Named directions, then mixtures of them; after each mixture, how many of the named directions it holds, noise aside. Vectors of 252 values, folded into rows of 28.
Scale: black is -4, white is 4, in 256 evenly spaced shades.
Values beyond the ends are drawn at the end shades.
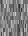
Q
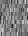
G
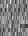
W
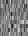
three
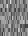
one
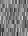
two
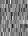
two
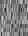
three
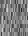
three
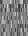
two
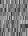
one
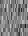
three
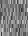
two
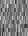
two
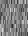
one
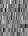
two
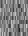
two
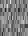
one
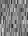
one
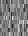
three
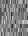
two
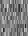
two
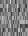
one
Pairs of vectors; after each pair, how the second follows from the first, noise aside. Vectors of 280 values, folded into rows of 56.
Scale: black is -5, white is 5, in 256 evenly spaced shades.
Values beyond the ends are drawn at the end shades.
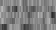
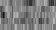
reversed.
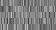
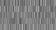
wrapped around, shrunk.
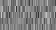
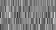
reversed.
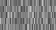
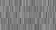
wrapped around, shrunk.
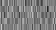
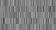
wrapped around, shrunk.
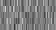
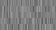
reversed, negated, shrunk.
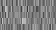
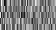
wrapped around, negated, scaled up.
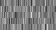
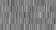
reversed, negated, shrunk.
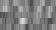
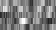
scaled up.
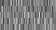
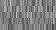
reversed.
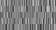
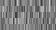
shuffled.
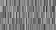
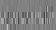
wrapped around, negated, partly zeroed.
